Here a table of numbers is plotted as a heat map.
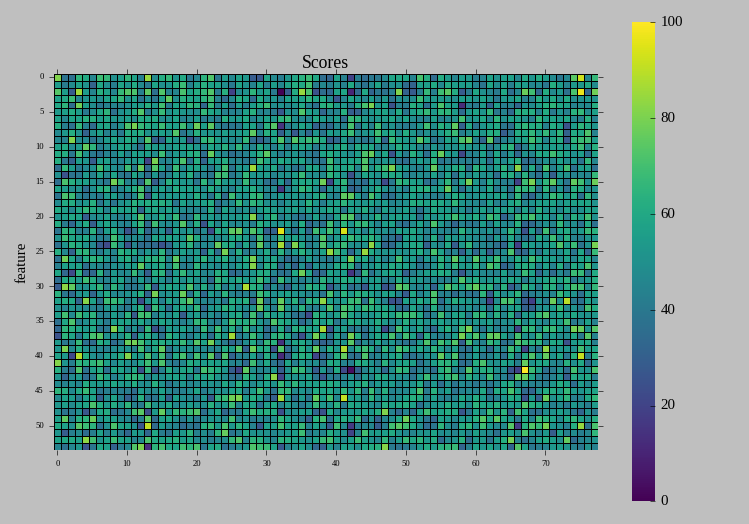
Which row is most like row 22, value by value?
46
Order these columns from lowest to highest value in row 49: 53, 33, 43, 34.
53, 34, 33, 43
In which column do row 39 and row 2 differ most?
32
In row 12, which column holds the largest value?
14
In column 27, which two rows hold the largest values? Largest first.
30, 42
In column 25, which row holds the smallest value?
2
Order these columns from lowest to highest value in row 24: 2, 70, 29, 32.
70, 2, 29, 32
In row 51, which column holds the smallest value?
42
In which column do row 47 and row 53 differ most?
13
